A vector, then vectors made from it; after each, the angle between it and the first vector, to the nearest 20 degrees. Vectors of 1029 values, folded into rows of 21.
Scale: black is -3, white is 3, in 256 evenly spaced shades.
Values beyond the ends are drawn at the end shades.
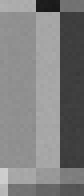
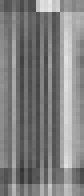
140 degrees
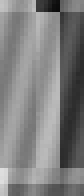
20 degrees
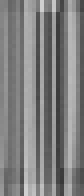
100 degrees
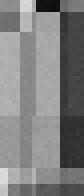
20 degrees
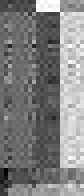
160 degrees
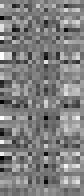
100 degrees
